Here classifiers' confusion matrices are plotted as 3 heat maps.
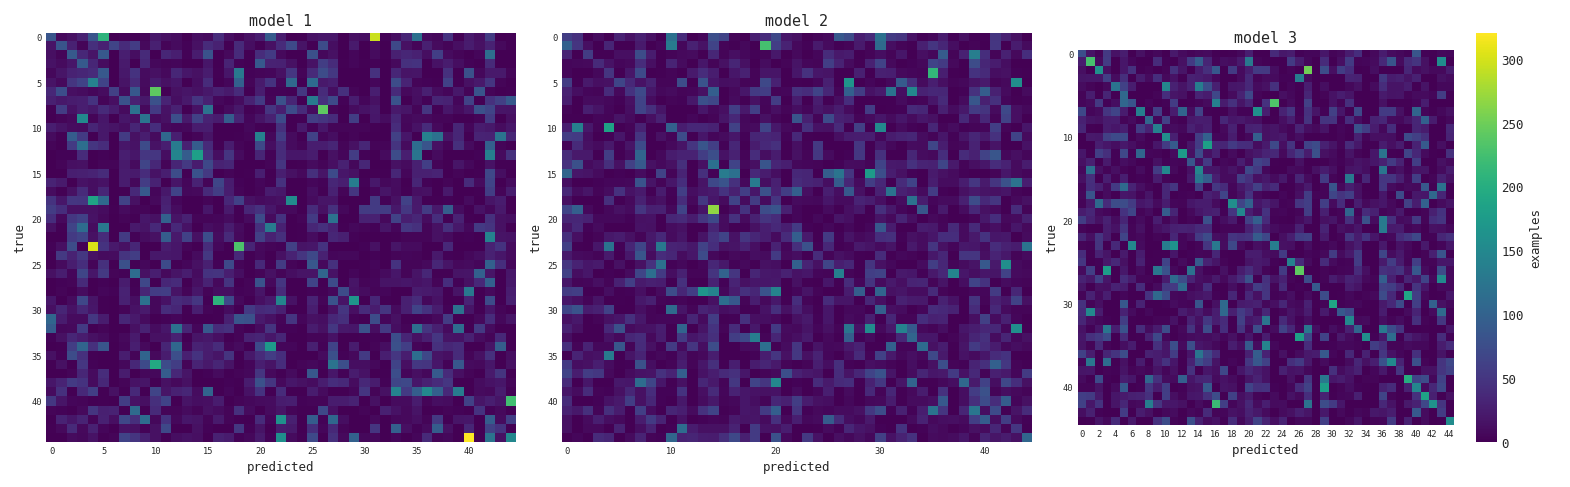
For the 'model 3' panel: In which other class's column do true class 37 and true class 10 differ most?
1
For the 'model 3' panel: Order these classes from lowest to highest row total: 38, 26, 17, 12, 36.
38, 17, 36, 12, 26
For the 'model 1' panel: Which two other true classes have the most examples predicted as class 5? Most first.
0, 21
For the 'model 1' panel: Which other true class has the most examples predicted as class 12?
13
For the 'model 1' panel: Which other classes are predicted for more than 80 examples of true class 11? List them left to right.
2, 20, 36, 37, 43
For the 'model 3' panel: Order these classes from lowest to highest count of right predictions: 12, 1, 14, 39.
14, 12, 39, 1
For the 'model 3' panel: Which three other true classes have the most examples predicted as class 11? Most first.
23, 27, 35
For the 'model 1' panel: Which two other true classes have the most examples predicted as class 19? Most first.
31, 30
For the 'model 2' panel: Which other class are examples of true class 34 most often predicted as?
19
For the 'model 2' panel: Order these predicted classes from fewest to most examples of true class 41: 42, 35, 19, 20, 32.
42, 32, 19, 20, 35
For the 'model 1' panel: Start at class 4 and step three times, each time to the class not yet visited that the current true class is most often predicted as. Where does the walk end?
2
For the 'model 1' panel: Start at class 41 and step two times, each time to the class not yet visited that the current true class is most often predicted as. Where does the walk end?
26
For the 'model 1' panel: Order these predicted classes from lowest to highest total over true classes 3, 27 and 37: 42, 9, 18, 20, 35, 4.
18, 4, 35, 9, 42, 20
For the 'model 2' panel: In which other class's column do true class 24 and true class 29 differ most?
15
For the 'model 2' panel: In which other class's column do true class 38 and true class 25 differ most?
20
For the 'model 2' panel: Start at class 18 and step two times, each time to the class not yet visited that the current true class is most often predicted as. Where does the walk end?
27
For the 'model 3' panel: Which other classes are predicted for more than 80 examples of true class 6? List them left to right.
5, 16, 23
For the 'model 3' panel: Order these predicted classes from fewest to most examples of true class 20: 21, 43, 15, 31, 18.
31, 18, 43, 15, 21
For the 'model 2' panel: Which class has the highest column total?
14
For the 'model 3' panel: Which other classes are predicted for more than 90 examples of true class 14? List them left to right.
1, 10, 36
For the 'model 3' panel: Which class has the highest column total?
36
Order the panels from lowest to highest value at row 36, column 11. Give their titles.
model 2, model 3, model 1
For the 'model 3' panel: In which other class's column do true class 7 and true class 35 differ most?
21
